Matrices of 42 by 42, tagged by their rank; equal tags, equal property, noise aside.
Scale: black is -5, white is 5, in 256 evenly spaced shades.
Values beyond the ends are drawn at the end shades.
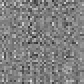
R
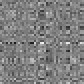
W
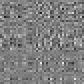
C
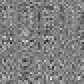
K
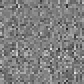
K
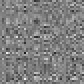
C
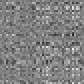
W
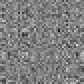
K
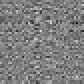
R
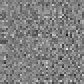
R
